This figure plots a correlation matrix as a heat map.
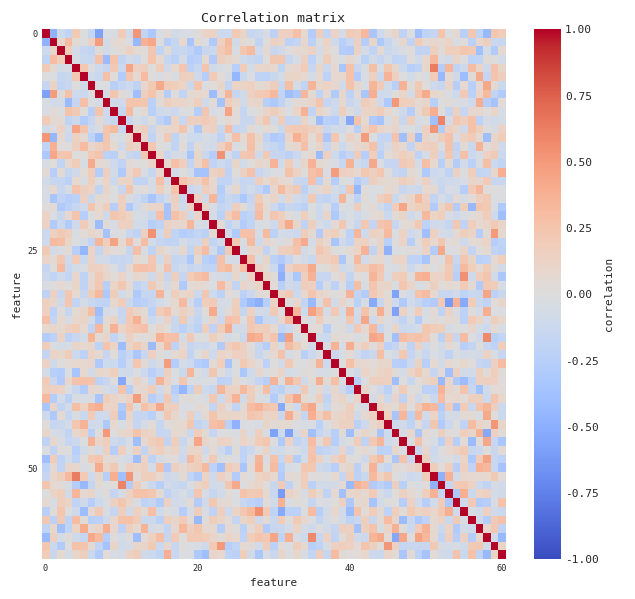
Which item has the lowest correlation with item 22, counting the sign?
7
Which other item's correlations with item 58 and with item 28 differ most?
46
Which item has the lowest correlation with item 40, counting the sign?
10
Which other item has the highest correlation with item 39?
19
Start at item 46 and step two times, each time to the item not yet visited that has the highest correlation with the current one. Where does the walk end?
57
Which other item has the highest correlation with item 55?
28
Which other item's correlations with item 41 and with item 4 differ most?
51
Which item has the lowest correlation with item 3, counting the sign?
8
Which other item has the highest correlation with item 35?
58
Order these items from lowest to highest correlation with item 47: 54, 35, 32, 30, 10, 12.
12, 54, 10, 30, 32, 35
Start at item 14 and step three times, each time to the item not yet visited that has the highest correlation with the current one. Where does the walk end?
45
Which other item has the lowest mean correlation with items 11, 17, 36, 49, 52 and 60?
14
